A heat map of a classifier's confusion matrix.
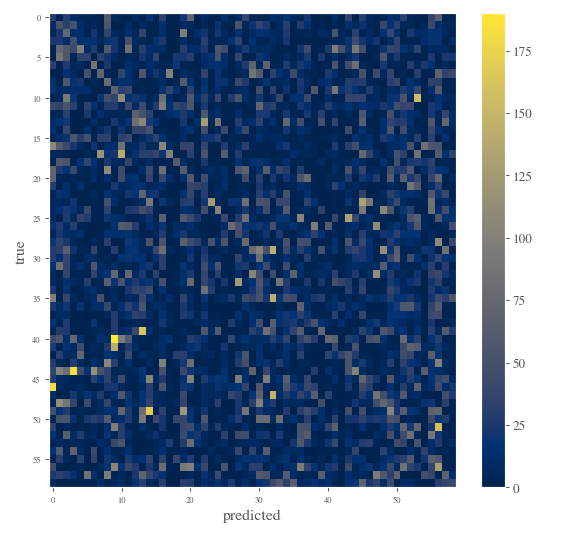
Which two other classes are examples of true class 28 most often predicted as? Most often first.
56, 19
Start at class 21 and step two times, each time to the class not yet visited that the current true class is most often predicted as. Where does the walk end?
55
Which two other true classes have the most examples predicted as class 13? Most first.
39, 50
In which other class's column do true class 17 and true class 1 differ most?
10
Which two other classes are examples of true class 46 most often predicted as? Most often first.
0, 53
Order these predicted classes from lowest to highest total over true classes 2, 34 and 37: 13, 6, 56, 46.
46, 6, 56, 13
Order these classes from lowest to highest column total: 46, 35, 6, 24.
35, 46, 6, 24
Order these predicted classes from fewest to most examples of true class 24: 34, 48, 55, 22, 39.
39, 22, 34, 55, 48
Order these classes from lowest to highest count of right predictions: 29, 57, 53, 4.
53, 57, 29, 4
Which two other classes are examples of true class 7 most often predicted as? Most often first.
17, 29
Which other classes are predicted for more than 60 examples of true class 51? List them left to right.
9, 41, 53, 56
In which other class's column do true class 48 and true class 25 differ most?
43
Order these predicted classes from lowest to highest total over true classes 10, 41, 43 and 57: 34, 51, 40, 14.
40, 14, 34, 51
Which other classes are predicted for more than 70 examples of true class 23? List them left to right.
14, 28, 45, 46, 55
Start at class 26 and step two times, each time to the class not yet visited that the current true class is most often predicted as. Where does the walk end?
32
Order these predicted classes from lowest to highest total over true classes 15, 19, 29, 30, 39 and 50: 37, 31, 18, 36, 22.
18, 37, 36, 22, 31
